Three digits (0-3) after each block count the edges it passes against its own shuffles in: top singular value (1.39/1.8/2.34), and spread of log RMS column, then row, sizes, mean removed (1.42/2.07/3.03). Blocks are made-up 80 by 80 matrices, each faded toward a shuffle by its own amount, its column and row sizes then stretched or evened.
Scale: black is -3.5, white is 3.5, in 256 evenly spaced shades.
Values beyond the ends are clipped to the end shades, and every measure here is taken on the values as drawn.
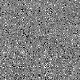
2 1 1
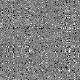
2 2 1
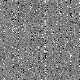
2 2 0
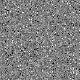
0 2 0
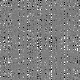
1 3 2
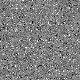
0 0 1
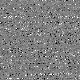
0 0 2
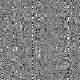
2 3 1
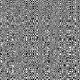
3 3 2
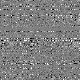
2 1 3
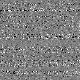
0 0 3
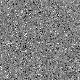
0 1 0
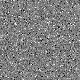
1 0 0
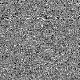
1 0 1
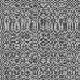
3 1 2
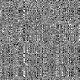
3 2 1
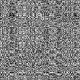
3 0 2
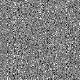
0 2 0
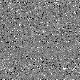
0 0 2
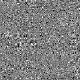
2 1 1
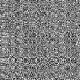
3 0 2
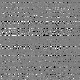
3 1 3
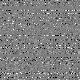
1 0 3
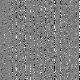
3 3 0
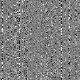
2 3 0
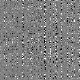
0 3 2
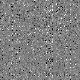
1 2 1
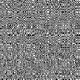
3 1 2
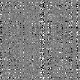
1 3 2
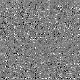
1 1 2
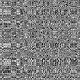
3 1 2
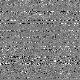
1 0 3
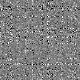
0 2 2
